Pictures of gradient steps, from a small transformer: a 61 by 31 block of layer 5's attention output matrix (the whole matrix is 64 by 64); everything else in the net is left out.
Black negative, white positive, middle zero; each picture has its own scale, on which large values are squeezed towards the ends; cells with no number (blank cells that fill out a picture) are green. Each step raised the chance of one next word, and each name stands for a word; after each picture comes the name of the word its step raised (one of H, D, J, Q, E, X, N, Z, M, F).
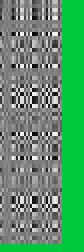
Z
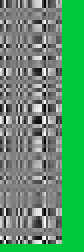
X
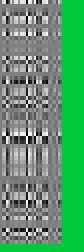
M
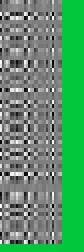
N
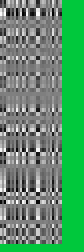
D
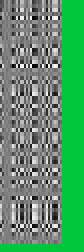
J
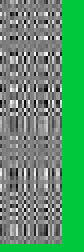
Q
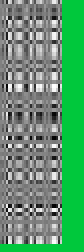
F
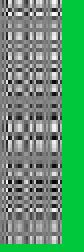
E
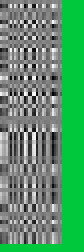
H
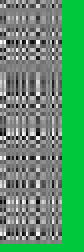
Z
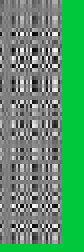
F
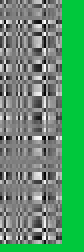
H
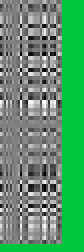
Q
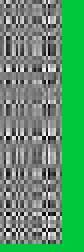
M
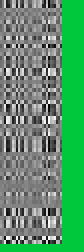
X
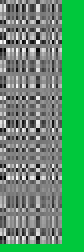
F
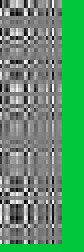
D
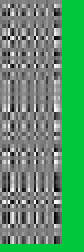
D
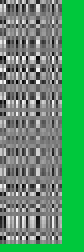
Q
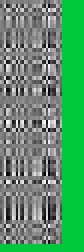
J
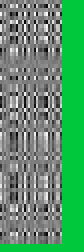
H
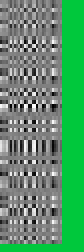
X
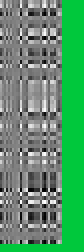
D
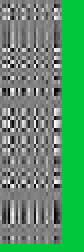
J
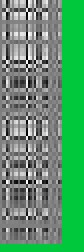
E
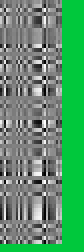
J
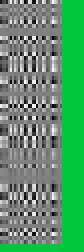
M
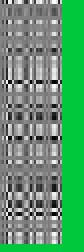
M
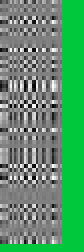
F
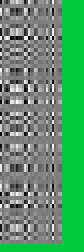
Q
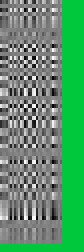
J
